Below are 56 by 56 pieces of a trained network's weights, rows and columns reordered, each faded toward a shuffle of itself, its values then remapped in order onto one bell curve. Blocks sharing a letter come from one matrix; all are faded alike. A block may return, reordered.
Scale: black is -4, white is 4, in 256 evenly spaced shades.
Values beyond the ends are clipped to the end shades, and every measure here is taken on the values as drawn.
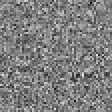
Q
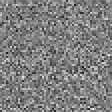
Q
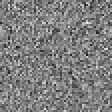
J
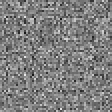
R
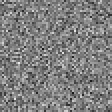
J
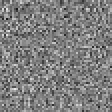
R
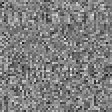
Q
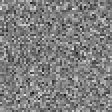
Q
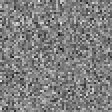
J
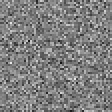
Q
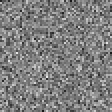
J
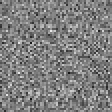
Q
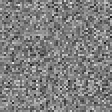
Q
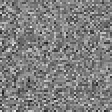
R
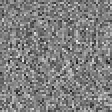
Q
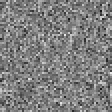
J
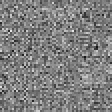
Q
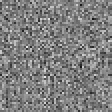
R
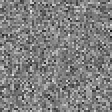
J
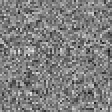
R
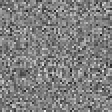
Q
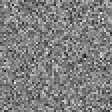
J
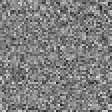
Q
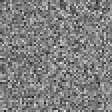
Q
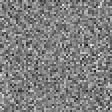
Q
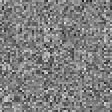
R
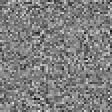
R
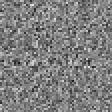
R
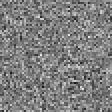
J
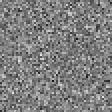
J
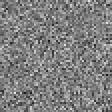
Q
